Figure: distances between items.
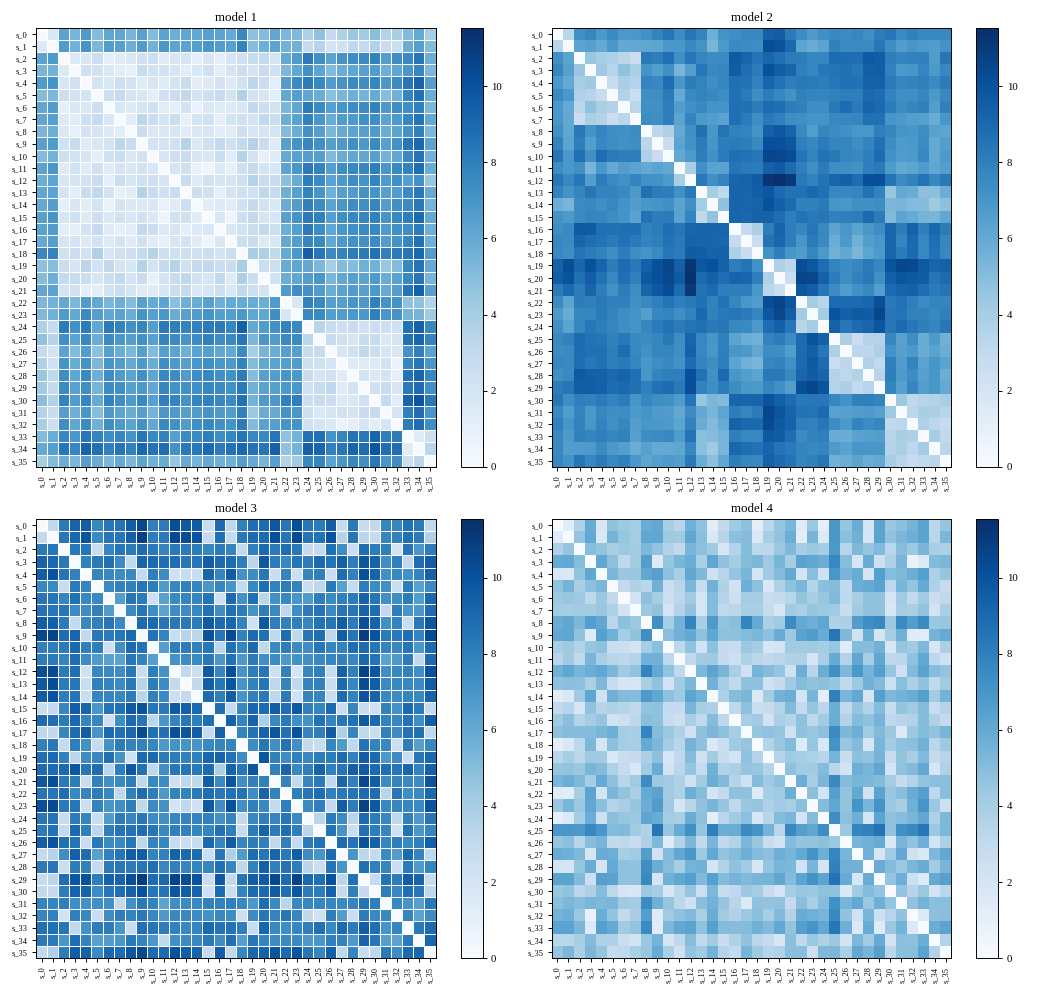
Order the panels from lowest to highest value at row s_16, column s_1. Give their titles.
model 4, model 1, model 2, model 3
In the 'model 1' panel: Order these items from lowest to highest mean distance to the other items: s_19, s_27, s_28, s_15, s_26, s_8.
s_8, s_19, s_15, s_26, s_27, s_28
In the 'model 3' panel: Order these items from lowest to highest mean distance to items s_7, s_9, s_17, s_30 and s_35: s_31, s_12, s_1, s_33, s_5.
s_1, s_31, s_5, s_12, s_33
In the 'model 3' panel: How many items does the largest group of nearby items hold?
8
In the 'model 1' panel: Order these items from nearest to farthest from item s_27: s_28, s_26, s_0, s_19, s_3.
s_28, s_26, s_0, s_19, s_3
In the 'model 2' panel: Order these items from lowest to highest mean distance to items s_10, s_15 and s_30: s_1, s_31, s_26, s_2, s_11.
s_31, s_11, s_1, s_26, s_2
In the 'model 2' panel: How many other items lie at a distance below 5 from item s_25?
4
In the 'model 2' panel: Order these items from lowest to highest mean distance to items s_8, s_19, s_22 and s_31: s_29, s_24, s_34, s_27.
s_34, s_24, s_27, s_29
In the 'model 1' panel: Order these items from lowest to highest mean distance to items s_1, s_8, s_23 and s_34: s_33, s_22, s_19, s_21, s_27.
s_22, s_33, s_19, s_27, s_21
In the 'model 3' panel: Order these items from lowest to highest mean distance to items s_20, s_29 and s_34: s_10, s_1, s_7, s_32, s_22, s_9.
s_10, s_1, s_32, s_7, s_22, s_9
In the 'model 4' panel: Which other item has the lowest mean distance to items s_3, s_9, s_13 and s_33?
s_32
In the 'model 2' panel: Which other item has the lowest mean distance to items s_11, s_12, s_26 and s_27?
s_25
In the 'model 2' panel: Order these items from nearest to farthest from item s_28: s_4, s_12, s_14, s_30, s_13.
s_14, s_30, s_13, s_4, s_12
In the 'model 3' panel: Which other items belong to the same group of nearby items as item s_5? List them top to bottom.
s_2, s_18, s_24, s_25, s_28, s_32
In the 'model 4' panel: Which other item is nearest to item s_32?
s_3
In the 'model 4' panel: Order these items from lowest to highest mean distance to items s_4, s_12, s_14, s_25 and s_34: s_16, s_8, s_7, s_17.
s_7, s_16, s_17, s_8
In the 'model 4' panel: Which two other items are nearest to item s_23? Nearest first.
s_11, s_35
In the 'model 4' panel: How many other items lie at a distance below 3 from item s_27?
5
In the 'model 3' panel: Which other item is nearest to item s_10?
s_6
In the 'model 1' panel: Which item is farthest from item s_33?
s_30
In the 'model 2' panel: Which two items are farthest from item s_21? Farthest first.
s_12, s_10
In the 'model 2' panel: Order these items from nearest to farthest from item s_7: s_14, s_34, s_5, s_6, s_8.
s_5, s_6, s_34, s_14, s_8
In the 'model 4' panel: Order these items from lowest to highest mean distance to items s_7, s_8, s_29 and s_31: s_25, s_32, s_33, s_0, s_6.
s_6, s_32, s_33, s_0, s_25
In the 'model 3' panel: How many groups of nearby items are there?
7
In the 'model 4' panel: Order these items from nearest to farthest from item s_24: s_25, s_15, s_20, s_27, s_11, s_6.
s_15, s_11, s_6, s_20, s_27, s_25
